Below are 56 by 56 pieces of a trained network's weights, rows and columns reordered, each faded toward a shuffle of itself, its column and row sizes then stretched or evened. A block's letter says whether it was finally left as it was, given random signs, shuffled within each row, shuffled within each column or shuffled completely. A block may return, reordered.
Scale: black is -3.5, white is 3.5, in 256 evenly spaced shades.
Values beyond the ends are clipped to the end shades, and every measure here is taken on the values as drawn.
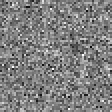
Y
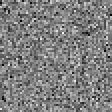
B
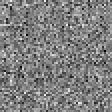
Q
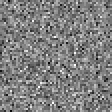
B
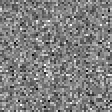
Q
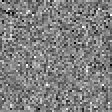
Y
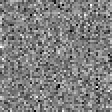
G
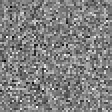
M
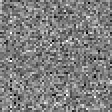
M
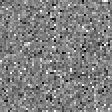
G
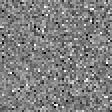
G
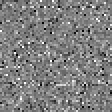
Y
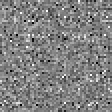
M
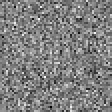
Q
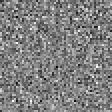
M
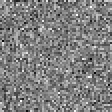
Y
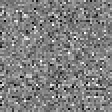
Q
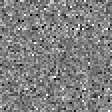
Y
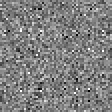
Q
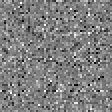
Q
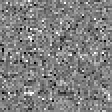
Q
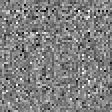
Q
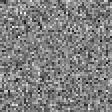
Y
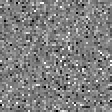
G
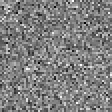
B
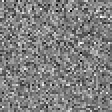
Y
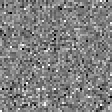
Y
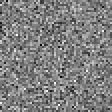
G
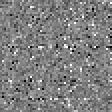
M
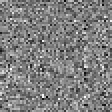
Q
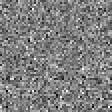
M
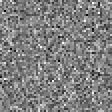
G
